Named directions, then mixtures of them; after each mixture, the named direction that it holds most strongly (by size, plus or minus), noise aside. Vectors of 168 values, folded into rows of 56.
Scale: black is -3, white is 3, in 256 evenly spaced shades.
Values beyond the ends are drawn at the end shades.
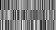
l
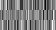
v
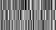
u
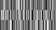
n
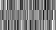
v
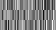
v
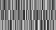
n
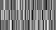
n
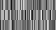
n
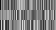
l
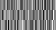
v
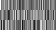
l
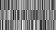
l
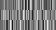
n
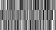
v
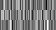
n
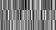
u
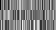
l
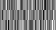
v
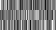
v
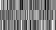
v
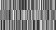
l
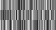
n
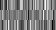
v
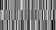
v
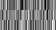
v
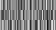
n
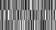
u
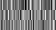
u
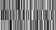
n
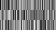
l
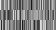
l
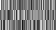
l
